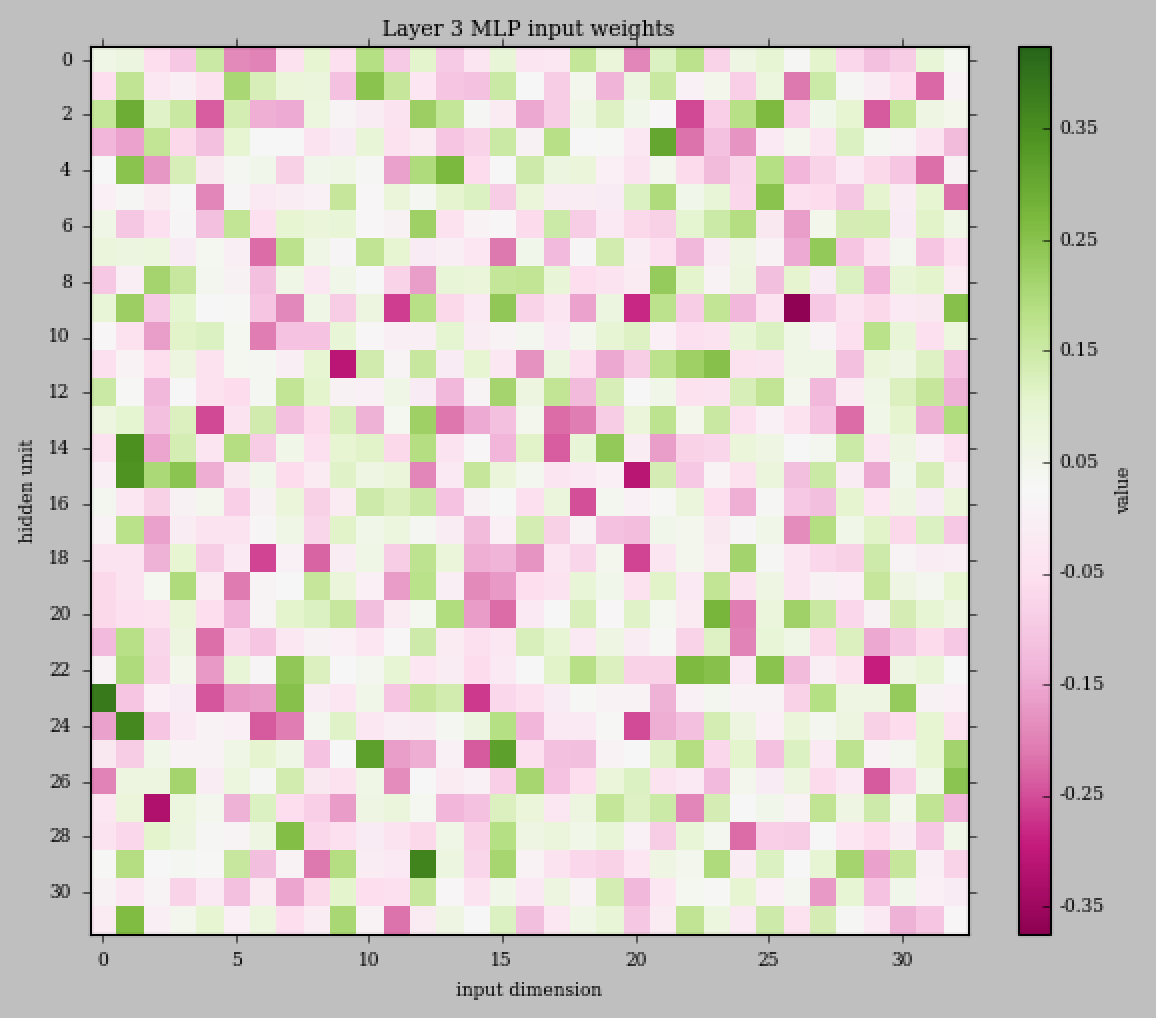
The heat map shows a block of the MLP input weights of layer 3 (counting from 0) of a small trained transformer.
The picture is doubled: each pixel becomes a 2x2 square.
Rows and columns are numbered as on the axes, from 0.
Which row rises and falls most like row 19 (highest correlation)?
20
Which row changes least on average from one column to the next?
10
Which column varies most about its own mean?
1
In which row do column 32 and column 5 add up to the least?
27
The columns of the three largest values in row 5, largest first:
25, 21, 9
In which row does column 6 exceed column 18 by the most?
13
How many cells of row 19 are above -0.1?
29
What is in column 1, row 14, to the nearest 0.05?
0.35
